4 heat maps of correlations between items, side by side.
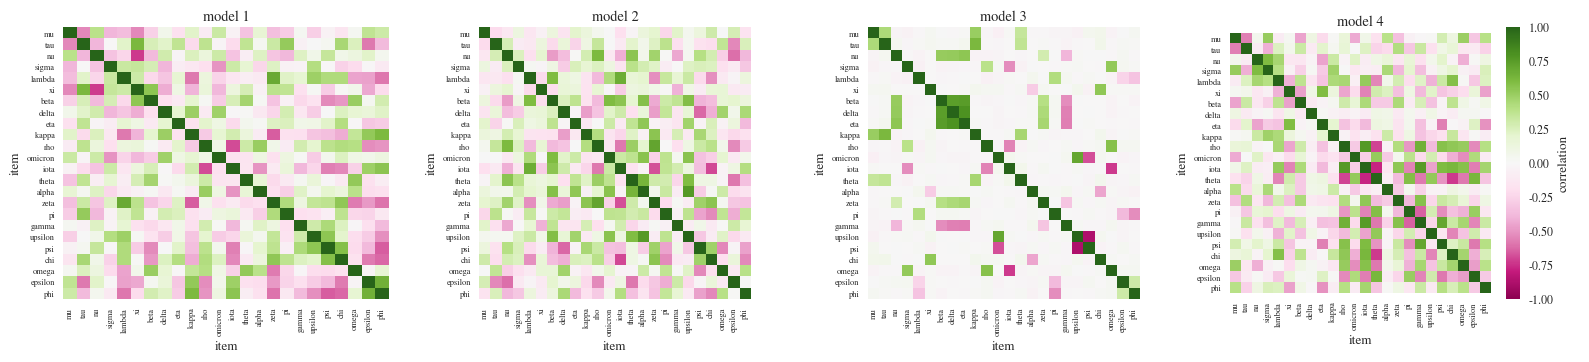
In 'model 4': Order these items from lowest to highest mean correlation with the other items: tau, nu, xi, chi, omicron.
xi, omicron, tau, nu, chi
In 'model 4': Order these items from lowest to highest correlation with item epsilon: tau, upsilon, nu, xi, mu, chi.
chi, mu, tau, nu, xi, upsilon
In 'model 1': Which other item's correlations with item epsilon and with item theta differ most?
tau
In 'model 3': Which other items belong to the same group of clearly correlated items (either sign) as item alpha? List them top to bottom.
xi, chi
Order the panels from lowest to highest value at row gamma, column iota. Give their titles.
model 1, model 3, model 2, model 4
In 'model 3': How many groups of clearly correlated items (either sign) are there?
6
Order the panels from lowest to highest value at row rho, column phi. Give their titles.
model 1, model 2, model 3, model 4
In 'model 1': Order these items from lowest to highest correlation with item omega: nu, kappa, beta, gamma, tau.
gamma, nu, tau, kappa, beta
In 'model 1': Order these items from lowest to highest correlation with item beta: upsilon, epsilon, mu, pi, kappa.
mu, upsilon, pi, epsilon, kappa
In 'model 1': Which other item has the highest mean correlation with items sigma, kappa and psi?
upsilon
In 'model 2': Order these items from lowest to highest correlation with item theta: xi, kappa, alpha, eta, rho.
xi, kappa, eta, rho, alpha
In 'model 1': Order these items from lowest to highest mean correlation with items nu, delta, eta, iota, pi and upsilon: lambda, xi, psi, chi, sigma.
xi, sigma, lambda, psi, chi
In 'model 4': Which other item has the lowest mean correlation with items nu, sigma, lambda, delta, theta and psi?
eta
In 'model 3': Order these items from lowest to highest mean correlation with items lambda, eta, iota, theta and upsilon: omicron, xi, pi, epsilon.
epsilon, xi, pi, omicron
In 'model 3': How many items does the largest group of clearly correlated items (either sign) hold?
6
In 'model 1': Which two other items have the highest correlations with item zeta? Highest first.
lambda, chi
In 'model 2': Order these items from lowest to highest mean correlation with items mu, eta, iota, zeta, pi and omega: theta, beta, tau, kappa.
kappa, tau, theta, beta
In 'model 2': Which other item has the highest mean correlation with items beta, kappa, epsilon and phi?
gamma
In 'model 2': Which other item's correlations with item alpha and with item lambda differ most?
iota
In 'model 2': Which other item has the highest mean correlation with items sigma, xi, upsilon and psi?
theta
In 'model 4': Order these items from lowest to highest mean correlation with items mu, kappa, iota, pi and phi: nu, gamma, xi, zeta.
xi, zeta, gamma, nu
